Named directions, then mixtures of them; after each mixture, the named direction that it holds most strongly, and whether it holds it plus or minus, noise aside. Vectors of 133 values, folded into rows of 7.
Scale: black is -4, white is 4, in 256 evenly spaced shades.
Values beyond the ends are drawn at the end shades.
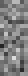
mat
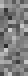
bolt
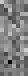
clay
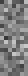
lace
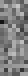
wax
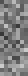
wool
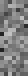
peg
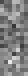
clay, minus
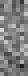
lace, plus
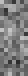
clay, plus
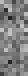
clay, plus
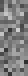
bolt, minus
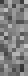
lace, plus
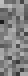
wax, plus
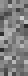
peg, plus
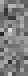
peg, plus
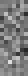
clay, minus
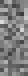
wax, minus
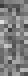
wax, minus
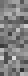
mat, plus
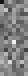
clay, minus
